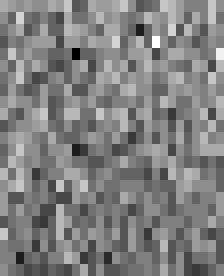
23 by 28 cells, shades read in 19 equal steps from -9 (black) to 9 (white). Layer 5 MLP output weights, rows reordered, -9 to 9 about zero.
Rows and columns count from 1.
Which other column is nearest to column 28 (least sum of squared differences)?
19
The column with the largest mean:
3
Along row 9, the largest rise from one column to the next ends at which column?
21
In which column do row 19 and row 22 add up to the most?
9
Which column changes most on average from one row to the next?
10
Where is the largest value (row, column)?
4, 20
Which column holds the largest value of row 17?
16
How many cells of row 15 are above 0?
11
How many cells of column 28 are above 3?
3
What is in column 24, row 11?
-3
